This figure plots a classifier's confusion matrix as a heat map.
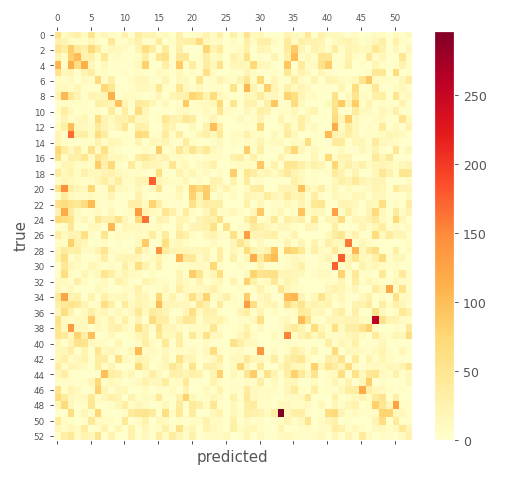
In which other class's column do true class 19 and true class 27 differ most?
14
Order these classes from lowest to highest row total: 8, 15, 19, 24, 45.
45, 19, 15, 8, 24
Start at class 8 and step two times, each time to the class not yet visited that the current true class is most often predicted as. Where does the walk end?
21
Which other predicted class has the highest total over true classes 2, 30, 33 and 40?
41
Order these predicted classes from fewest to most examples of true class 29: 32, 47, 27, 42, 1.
27, 47, 1, 32, 42
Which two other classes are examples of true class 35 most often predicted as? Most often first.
28, 15
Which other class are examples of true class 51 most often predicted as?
18
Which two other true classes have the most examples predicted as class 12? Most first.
23, 41
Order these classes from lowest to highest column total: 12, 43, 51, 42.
51, 43, 42, 12
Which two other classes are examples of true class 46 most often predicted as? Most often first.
45, 6
